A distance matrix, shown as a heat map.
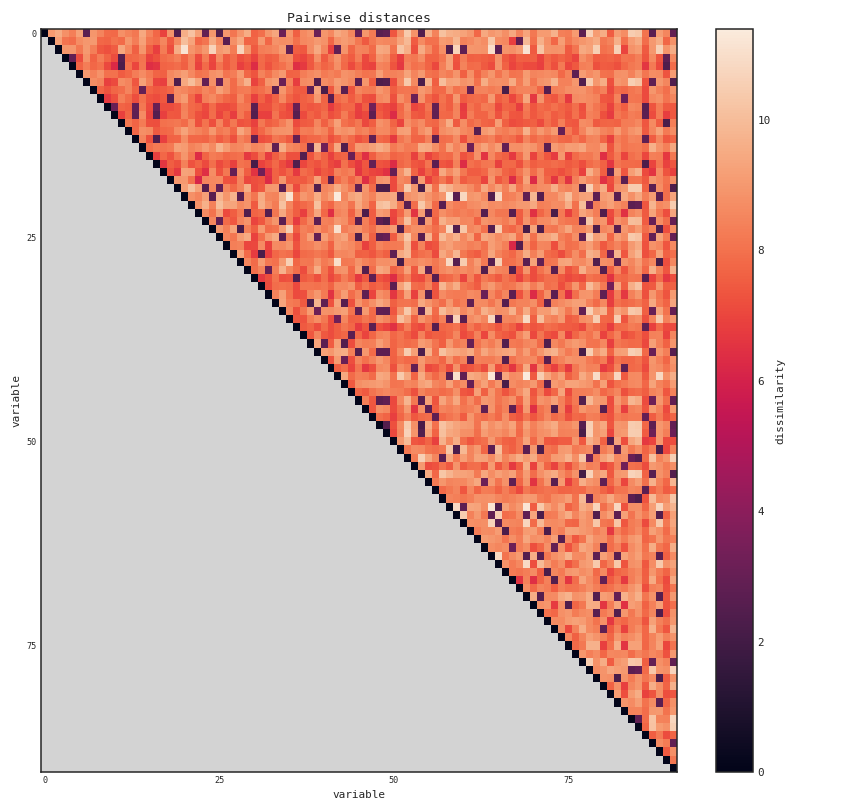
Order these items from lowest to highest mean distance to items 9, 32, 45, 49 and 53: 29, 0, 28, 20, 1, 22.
0, 22, 29, 1, 28, 20
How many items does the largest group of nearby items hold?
14
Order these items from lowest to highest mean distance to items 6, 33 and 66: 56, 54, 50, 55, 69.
54, 50, 56, 69, 55
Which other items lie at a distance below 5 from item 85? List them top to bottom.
21, 52, 57, 78, 84
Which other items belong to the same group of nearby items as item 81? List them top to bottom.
17, 27, 31, 50
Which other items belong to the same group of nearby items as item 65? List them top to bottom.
2, 35, 42, 58, 60
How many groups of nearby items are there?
15
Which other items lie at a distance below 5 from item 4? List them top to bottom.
3, 11, 89
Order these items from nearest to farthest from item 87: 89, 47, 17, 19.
19, 17, 47, 89
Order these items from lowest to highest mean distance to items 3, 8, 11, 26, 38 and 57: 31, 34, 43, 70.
43, 70, 31, 34
